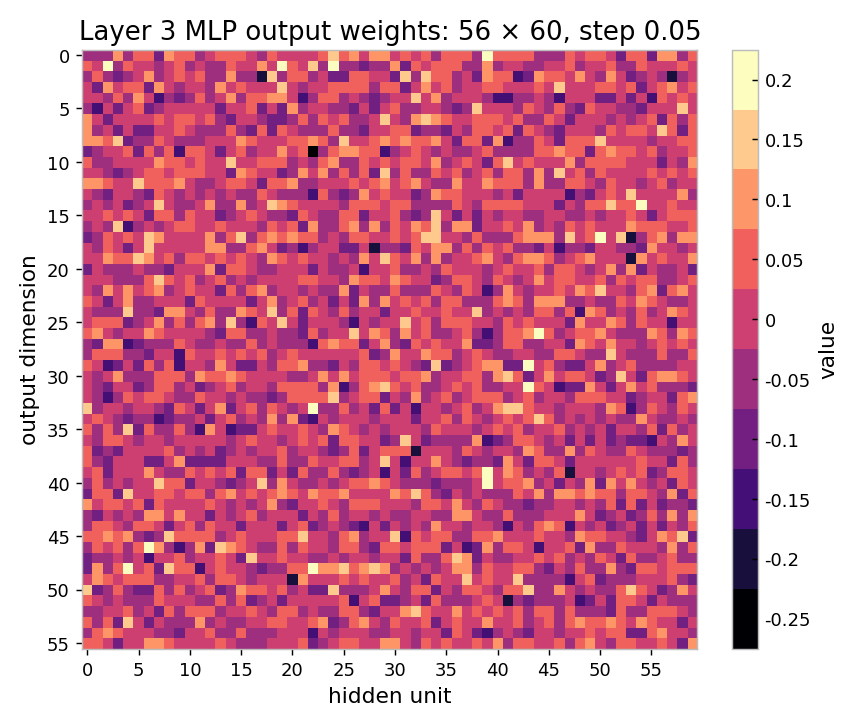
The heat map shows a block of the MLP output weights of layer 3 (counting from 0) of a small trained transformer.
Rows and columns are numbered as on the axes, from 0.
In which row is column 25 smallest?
31
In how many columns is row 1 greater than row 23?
22
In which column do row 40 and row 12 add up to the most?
39
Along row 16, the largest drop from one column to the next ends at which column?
4
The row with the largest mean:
17
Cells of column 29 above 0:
22
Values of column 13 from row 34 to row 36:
0 0 0
